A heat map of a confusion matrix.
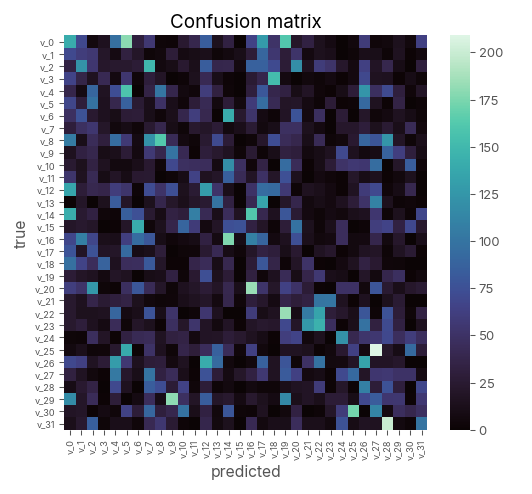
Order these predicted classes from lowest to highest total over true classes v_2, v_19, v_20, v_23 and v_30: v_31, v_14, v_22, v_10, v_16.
v_31, v_10, v_14, v_22, v_16
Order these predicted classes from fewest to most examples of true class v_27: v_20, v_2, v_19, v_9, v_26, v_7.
v_2, v_26, v_9, v_20, v_19, v_7
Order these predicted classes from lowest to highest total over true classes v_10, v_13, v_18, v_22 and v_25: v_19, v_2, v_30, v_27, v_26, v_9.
v_2, v_9, v_30, v_26, v_19, v_27
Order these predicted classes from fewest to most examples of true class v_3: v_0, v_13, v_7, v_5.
v_13, v_7, v_5, v_0
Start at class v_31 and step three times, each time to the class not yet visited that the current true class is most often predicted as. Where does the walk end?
v_12
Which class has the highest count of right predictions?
v_8
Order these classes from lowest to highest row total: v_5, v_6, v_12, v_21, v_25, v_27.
v_21, v_6, v_5, v_25, v_27, v_12
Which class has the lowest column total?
v_15
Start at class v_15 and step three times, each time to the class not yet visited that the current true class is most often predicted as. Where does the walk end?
v_16
